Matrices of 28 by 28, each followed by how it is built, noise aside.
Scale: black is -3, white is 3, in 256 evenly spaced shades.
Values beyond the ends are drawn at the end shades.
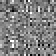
low rank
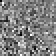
lower triangular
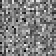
blocks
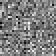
low rank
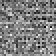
blocks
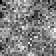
smooth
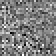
lower triangular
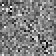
banded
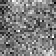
smooth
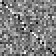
diagonal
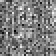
blocks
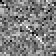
diagonal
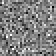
noise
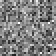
blocks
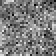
smooth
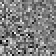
lower triangular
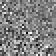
lower triangular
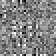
low rank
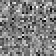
blocks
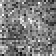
smooth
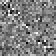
banded
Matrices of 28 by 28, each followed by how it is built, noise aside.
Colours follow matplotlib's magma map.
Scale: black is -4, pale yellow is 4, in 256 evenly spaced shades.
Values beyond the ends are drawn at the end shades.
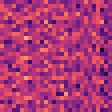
repeating rows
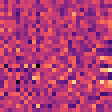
low rank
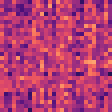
blocks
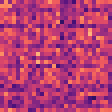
blocks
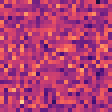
blocks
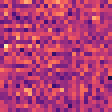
blocks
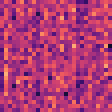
blocks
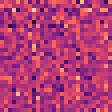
low rank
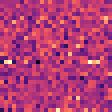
uneven rows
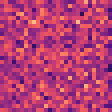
repeating rows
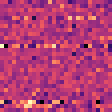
uneven rows
